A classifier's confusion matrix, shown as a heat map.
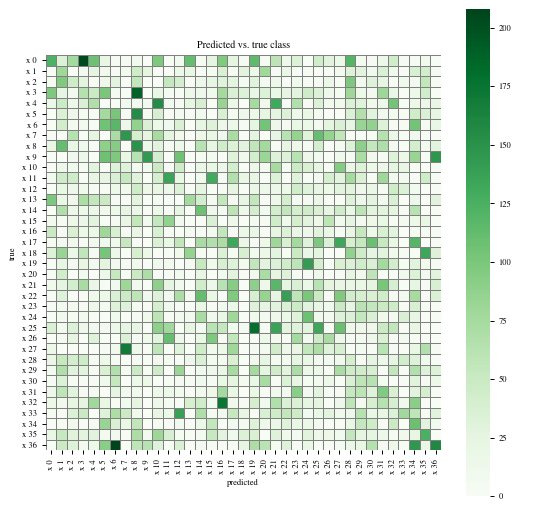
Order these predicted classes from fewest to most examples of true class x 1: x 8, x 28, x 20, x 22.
x 22, x 28, x 8, x 20
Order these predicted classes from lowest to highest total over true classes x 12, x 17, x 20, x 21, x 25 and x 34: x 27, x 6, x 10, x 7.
x 6, x 7, x 10, x 27
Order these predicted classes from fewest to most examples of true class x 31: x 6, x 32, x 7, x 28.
x 7, x 6, x 32, x 28
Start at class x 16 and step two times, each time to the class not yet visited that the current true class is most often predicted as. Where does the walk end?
x 8
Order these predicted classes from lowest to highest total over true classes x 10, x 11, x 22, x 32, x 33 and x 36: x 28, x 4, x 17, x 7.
x 4, x 7, x 28, x 17
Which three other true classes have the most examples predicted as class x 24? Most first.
x 19, x 22, x 27
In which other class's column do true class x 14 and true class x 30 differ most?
x 20
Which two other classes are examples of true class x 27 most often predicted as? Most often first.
x 7, x 17
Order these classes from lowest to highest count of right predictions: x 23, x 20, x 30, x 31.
x 23, x 30, x 20, x 31
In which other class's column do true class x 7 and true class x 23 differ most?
x 25
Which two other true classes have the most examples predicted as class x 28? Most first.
x 0, x 2
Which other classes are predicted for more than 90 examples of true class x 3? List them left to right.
x 0, x 5, x 8
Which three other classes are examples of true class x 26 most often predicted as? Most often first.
x 11, x 15, x 23
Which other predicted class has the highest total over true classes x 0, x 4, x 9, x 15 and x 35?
x 10
